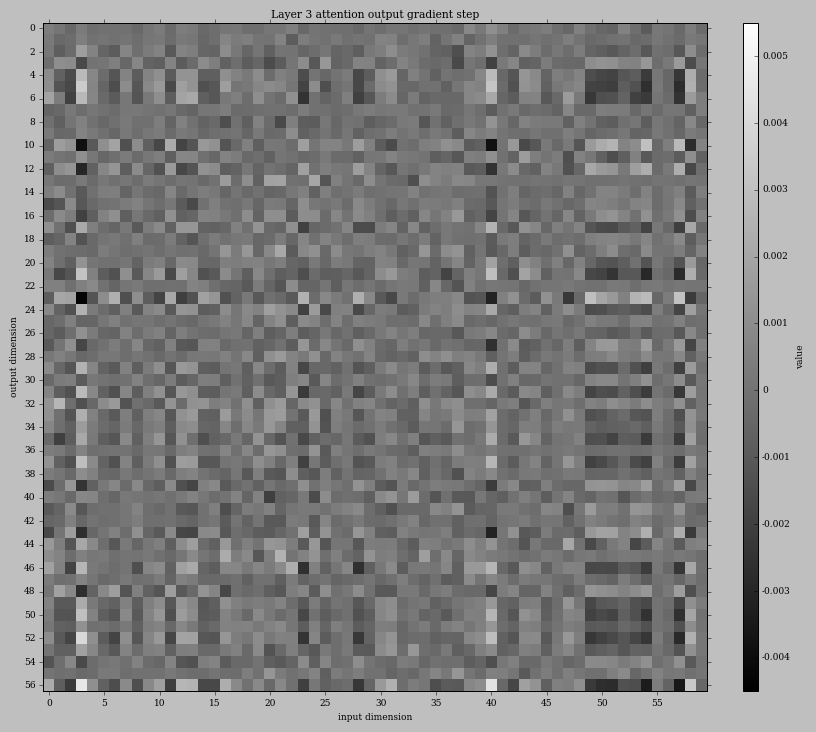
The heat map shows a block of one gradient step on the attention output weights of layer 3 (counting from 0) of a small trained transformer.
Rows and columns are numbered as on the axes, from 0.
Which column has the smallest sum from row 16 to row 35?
57
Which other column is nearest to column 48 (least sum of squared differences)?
44
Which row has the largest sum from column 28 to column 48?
56
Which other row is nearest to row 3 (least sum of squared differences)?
30
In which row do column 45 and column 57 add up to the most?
23
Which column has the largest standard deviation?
3
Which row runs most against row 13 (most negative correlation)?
42
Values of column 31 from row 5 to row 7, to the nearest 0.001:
0.001 0.001 0
